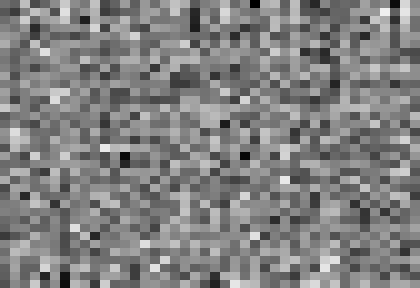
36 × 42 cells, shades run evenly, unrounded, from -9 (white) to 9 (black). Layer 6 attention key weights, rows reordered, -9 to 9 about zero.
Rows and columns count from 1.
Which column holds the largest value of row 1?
26
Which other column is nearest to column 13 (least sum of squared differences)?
3
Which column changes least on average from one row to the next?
35
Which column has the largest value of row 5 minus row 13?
6
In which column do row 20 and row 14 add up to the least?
29
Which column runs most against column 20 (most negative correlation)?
39
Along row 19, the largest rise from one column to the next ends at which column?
20
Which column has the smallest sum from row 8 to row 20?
27
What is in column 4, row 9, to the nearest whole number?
4
